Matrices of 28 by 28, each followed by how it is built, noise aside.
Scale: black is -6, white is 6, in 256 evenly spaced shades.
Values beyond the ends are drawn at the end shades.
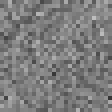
Hankel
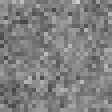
smooth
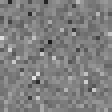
sparse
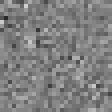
block diagonal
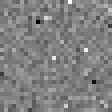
sparse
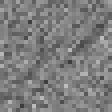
Hankel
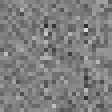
uneven columns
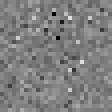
sparse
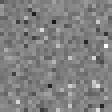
sparse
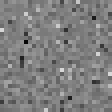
sparse
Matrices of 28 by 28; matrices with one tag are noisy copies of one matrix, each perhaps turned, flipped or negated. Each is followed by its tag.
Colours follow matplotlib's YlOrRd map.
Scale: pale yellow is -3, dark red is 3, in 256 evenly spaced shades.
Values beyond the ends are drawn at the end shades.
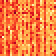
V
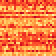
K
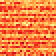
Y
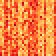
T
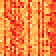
K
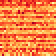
Y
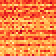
V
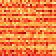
Y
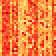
T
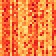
T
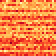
V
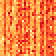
V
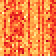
K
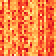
T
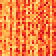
V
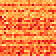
V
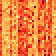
T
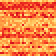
T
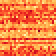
K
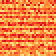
Y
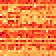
K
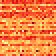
V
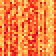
T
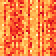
K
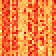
T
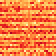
Y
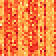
T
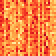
K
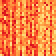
V
